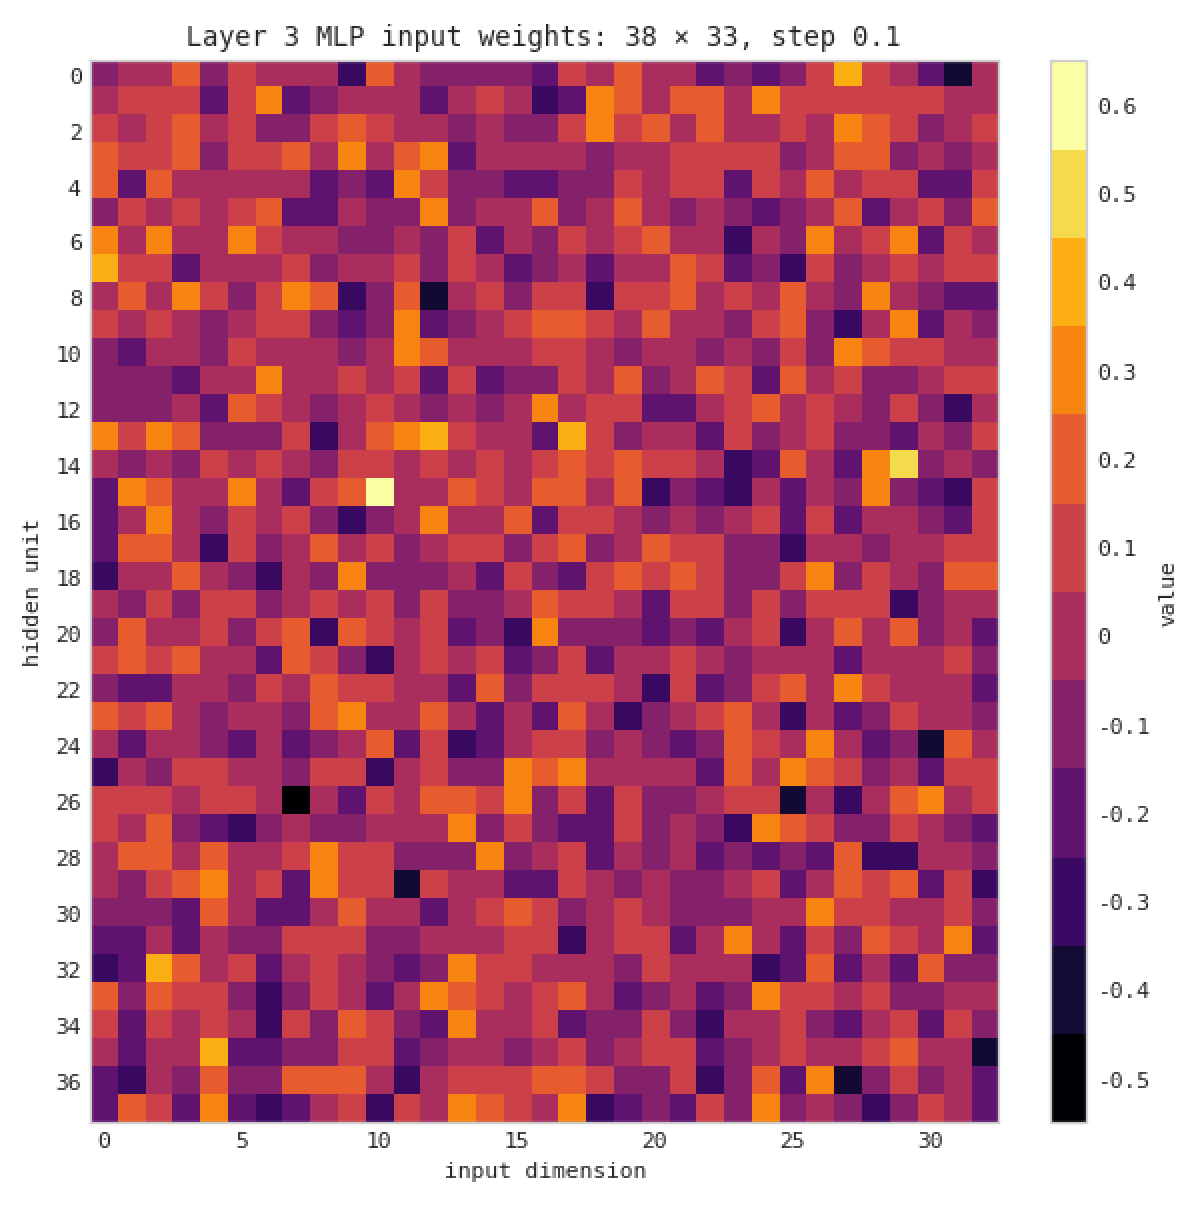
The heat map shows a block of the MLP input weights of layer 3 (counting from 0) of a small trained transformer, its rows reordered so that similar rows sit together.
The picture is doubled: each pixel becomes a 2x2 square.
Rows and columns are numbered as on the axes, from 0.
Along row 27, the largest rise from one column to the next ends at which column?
24
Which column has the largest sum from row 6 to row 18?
17
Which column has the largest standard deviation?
27
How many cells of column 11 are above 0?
9
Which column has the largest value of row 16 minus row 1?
12
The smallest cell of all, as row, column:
26, 7
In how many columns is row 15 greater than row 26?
14
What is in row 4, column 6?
0
